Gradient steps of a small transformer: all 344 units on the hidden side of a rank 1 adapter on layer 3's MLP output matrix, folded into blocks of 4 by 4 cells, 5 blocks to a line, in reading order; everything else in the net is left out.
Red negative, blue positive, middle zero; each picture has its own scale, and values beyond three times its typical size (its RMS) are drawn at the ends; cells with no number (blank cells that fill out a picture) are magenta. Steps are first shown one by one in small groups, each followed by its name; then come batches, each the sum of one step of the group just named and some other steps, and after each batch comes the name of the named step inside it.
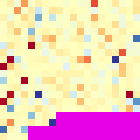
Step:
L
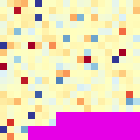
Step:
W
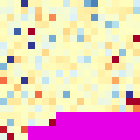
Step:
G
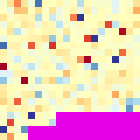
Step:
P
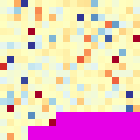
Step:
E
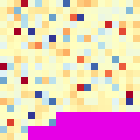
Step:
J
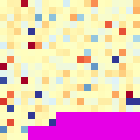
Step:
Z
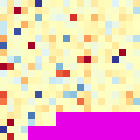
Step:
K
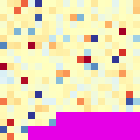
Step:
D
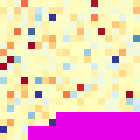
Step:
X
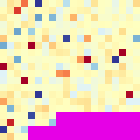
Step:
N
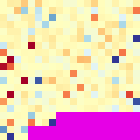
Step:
L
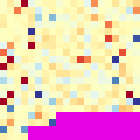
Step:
L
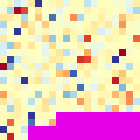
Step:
K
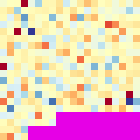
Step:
J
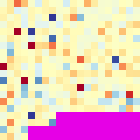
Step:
J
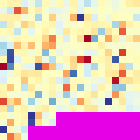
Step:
P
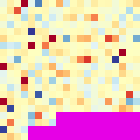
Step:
N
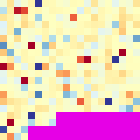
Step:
K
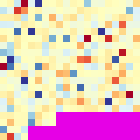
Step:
N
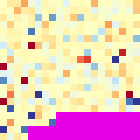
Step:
Z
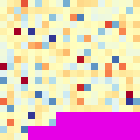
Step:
J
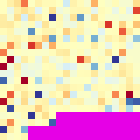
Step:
Z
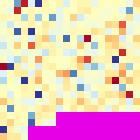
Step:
N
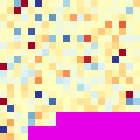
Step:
N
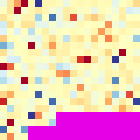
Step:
K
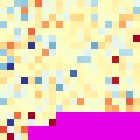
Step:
G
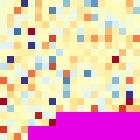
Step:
G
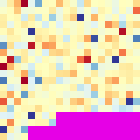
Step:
P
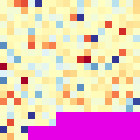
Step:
P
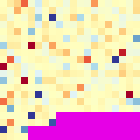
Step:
L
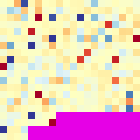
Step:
E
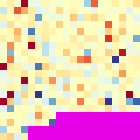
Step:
L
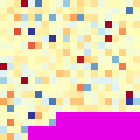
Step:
J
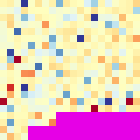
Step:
G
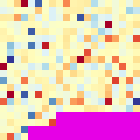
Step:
E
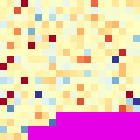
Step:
L
